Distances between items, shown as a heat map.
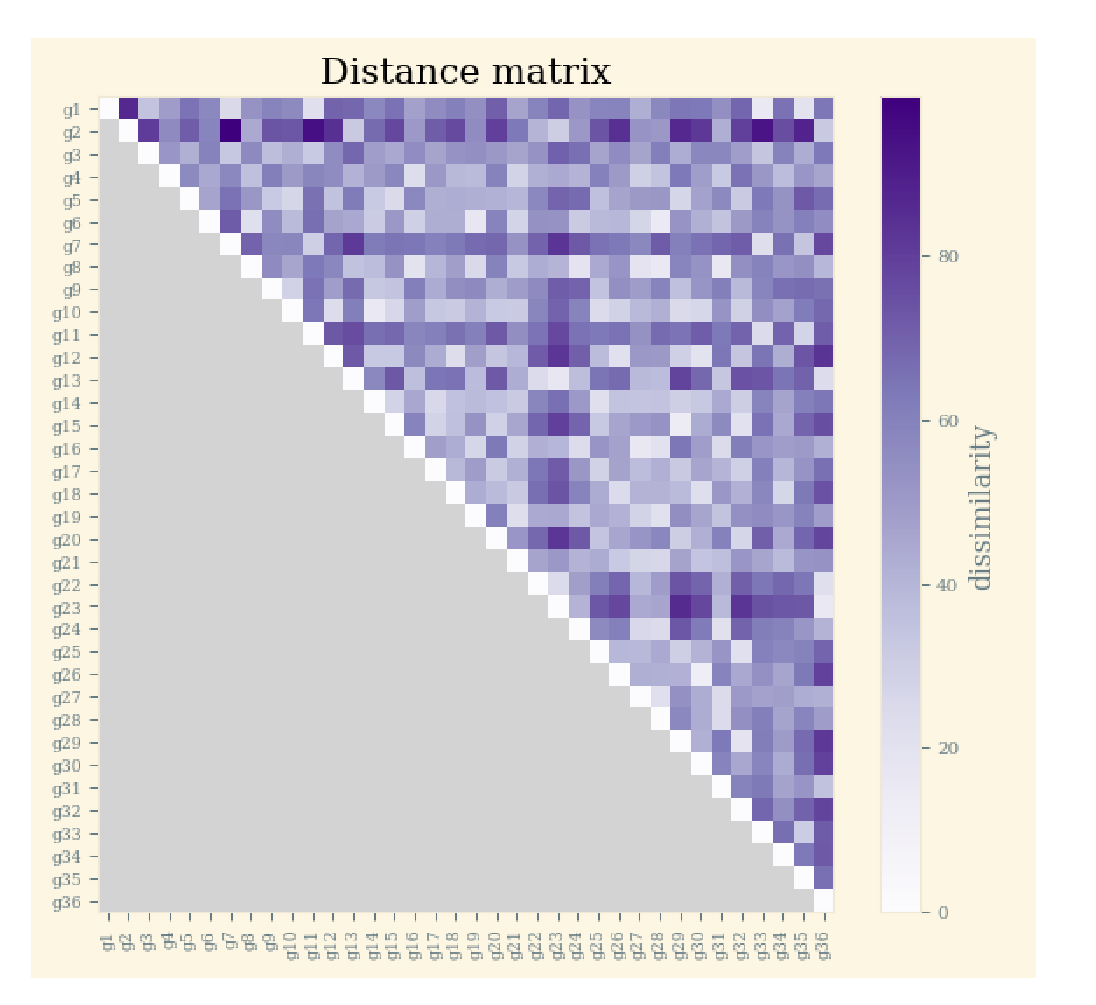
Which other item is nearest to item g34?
g18
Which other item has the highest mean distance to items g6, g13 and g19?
g7
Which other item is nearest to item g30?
g26
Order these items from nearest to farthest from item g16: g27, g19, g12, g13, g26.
g27, g19, g13, g26, g12
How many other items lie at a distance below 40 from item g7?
5
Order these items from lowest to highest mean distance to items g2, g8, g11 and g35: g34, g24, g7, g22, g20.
g24, g22, g7, g34, g20
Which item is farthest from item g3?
g2
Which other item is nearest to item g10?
g14
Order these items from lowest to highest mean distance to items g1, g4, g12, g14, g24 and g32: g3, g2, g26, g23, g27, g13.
g27, g26, g3, g13, g23, g2
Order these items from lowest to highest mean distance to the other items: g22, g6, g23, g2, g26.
g6, g26, g22, g23, g2
